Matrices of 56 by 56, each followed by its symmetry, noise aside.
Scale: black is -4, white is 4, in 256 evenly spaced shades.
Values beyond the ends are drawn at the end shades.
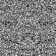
mirrored left to right.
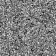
symmetric.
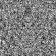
mirrored left to right.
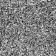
antisymmetric.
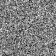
antisymmetric.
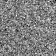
symmetric across the other diagonal.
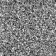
antisymmetric.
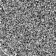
symmetric across the other diagonal.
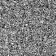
antisymmetric.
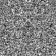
mirrored left to right.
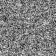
antisymmetric.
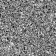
symmetric across the other diagonal.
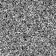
no symmetry.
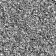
symmetric across the other diagonal.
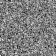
symmetric across the other diagonal.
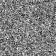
symmetric across the other diagonal.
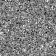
no symmetry.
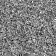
antisymmetric.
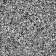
symmetric across the other diagonal.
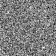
symmetric across the other diagonal.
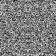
mirrored left to right.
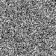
symmetric across the other diagonal.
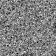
symmetric.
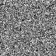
antisymmetric.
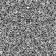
mirrored left to right.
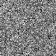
symmetric.
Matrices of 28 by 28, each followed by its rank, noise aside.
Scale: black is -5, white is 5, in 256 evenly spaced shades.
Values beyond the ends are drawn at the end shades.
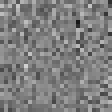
eight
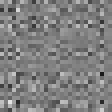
three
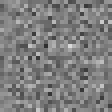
eight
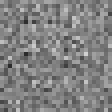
eight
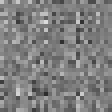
four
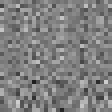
four
